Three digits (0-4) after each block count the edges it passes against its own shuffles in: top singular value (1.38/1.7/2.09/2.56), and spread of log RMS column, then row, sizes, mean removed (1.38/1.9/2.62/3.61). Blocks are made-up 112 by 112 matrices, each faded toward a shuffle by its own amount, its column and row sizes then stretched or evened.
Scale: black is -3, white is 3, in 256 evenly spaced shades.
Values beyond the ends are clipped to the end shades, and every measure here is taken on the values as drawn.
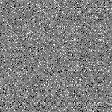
3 0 1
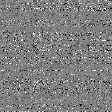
0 1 4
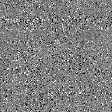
2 2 2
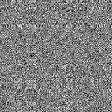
4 1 1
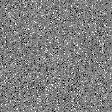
2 2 0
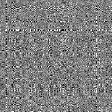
4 3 3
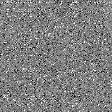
2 1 2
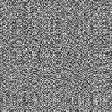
4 1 0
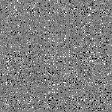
0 3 3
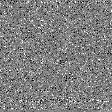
0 1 2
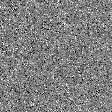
1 0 0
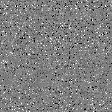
0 1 2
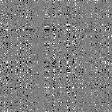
3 4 3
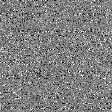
1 0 3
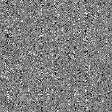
1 3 1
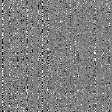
3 4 1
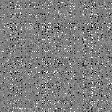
3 3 3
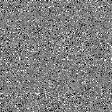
0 2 3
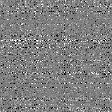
3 2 4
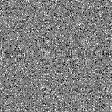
3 0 0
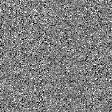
1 2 0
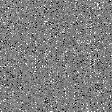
0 2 1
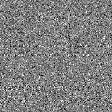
3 1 2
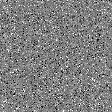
0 1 0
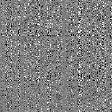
3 4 2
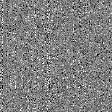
1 3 0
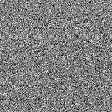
3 0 1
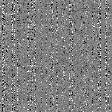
2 4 0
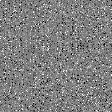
2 2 0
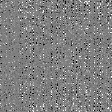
1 4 2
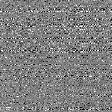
3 0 4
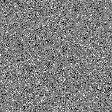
0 1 1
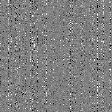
1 4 1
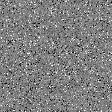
0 1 1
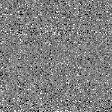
1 2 3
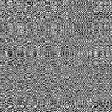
4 0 3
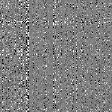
2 4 2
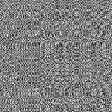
4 0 0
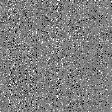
0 3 0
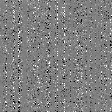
0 4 1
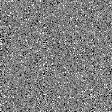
1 2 1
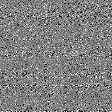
1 1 3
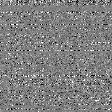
2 1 4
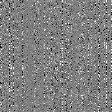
3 4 0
